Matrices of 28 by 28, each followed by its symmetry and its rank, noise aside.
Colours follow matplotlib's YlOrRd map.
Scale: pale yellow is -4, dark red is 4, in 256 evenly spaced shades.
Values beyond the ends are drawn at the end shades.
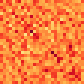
symmetric, rank eight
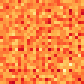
symmetric, rank eight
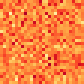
no symmetry, rank eight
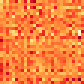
no symmetry, rank six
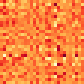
antisymmetric, rank four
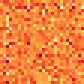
antisymmetric, rank six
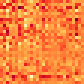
no symmetry, rank four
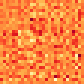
antisymmetric, rank four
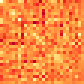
symmetric, rank six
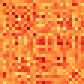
symmetric, rank six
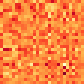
no symmetry, rank four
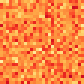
no symmetry, rank eight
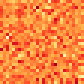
antisymmetric, rank eight
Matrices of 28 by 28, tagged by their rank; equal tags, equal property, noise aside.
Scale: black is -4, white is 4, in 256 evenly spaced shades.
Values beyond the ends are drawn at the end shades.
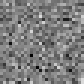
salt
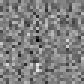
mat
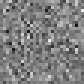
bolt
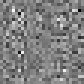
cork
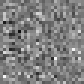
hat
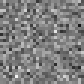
salt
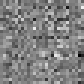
hat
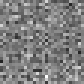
bolt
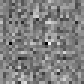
mat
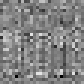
hat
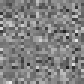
mat
